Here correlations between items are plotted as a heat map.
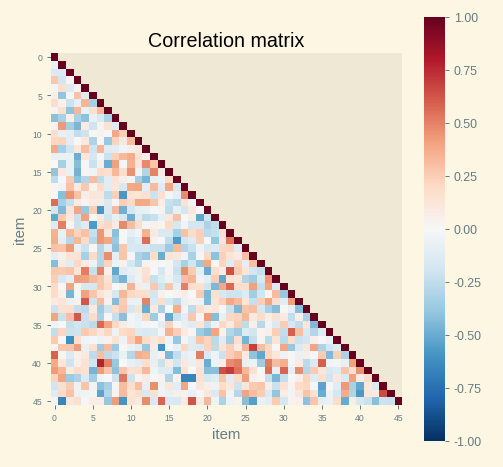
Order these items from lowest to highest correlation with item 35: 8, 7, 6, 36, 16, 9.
36, 16, 9, 8, 7, 6
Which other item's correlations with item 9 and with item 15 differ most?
42
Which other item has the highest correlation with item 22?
41
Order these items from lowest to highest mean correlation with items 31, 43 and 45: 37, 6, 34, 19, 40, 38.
40, 38, 6, 34, 37, 19
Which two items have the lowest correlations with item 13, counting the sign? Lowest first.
3, 34
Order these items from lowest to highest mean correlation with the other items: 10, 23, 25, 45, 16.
16, 45, 25, 10, 23
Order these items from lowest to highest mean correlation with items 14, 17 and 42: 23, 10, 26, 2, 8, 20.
26, 20, 2, 23, 8, 10
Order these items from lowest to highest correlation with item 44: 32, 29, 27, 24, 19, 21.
29, 24, 21, 19, 32, 27
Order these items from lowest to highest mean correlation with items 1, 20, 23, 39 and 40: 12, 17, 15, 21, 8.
8, 15, 21, 17, 12
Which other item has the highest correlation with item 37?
11
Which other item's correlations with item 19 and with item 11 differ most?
1
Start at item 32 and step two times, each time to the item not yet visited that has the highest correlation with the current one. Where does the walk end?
28
